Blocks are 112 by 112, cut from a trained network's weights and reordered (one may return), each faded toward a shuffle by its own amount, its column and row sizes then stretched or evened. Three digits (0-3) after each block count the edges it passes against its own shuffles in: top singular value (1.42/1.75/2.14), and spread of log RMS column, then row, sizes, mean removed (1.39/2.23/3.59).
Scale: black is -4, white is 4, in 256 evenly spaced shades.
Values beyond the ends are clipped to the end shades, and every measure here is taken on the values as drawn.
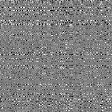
3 1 3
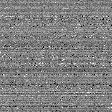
3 0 2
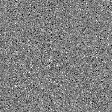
1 1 0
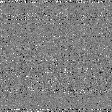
1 0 2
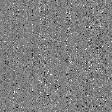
0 2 0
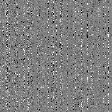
1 3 1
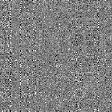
2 2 1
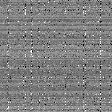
3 2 1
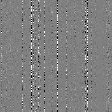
3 3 0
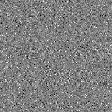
3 0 1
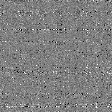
1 1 2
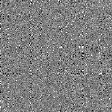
2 2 1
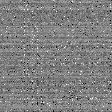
2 1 1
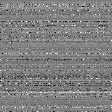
3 0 3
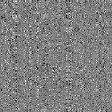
3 2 1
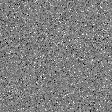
1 0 0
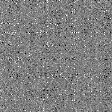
1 1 1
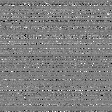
2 0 3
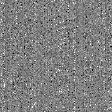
1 2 0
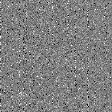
0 2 0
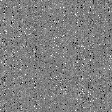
0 2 0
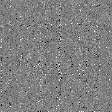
0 2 1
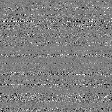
2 0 3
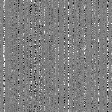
2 3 0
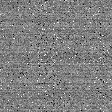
1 1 0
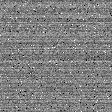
3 0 0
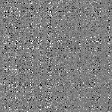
0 2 2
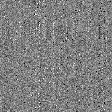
1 1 0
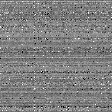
3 1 2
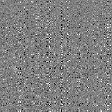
3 2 2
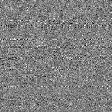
3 0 2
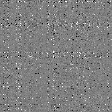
0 2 2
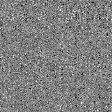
0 1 1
